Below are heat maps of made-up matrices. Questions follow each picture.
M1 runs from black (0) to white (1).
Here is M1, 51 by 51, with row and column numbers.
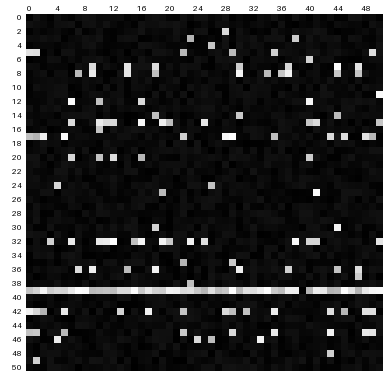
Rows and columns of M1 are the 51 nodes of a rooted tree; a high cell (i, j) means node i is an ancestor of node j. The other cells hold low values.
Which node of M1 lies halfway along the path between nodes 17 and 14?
8
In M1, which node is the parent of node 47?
37
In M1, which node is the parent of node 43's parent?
45
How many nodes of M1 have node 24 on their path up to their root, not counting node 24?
2
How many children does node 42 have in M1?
3
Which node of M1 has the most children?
39
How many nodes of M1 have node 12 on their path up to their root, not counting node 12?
4
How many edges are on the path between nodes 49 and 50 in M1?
9
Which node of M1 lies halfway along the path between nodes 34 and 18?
7
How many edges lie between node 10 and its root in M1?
6
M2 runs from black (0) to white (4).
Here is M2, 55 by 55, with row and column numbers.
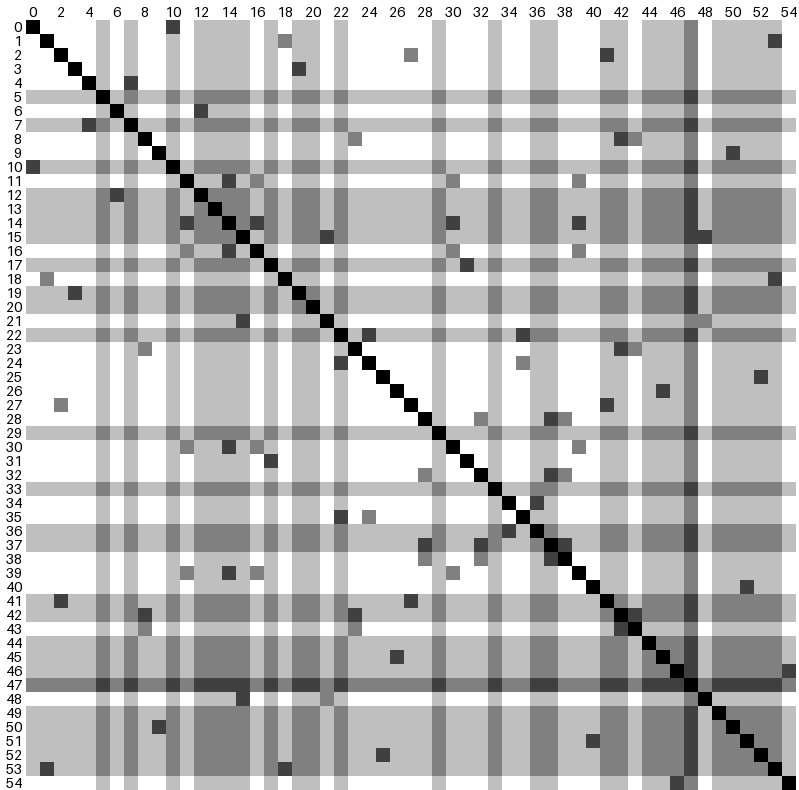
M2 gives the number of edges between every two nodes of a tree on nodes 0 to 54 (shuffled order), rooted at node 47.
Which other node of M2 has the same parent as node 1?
18
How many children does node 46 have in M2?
1
